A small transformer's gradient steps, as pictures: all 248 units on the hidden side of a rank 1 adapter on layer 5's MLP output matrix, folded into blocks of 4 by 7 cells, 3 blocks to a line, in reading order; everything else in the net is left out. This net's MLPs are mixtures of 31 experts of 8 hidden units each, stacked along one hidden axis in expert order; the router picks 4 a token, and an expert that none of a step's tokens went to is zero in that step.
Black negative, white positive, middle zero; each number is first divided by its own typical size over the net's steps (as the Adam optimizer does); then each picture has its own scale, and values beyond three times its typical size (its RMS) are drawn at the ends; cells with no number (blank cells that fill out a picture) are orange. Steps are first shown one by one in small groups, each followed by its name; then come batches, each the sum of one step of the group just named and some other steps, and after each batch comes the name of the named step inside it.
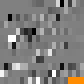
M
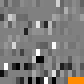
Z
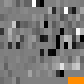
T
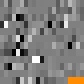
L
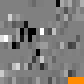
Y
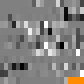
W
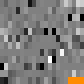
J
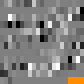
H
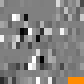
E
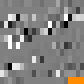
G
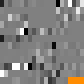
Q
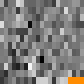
E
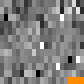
H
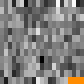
E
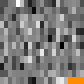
W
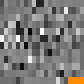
T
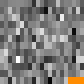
W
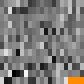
J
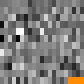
G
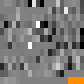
T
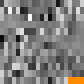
Q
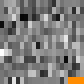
W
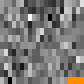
H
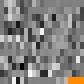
H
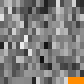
E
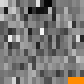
T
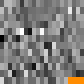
Z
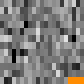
L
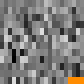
Z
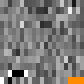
L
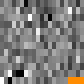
H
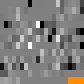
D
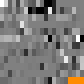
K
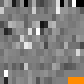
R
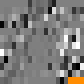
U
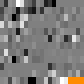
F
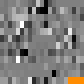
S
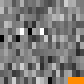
K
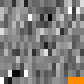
S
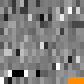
R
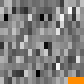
S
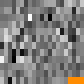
S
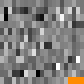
S
